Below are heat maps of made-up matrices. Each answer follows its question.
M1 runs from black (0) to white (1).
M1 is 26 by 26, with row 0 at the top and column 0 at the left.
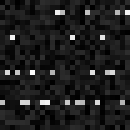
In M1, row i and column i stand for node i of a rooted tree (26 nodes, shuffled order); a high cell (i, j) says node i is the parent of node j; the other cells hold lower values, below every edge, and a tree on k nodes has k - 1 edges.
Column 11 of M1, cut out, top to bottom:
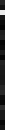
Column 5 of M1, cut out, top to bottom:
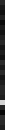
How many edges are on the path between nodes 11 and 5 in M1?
4
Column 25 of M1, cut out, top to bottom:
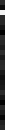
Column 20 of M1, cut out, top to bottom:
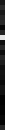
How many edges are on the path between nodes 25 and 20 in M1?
3
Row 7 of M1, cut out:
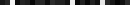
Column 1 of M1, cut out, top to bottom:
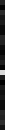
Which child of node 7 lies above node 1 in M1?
14
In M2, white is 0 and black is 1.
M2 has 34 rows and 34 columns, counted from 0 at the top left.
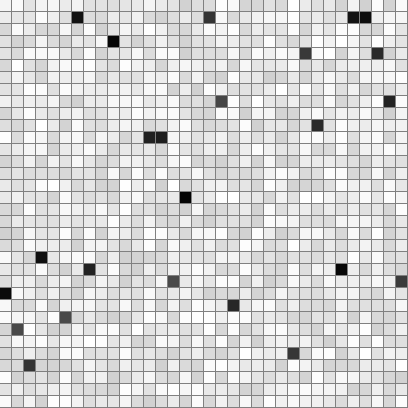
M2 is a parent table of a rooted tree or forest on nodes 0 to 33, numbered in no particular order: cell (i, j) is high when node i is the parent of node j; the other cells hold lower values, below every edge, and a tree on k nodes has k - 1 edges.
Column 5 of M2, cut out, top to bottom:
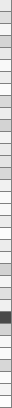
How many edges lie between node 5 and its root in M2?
2
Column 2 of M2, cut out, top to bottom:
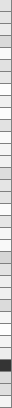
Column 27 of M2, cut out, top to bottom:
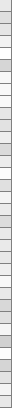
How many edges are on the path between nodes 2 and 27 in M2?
3
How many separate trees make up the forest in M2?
10
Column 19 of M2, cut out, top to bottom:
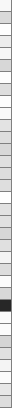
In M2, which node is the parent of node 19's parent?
4
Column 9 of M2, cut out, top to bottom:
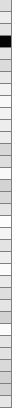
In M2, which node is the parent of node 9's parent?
21
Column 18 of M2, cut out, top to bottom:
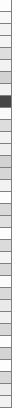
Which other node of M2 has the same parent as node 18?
32
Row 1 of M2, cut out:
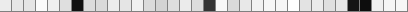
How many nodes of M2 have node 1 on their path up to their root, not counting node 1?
7
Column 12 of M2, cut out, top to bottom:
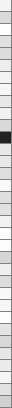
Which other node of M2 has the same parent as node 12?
13
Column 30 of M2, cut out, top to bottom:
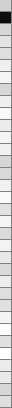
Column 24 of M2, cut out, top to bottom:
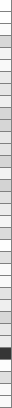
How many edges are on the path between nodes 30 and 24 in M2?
3
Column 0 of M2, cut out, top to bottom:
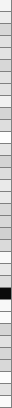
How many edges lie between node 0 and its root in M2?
4
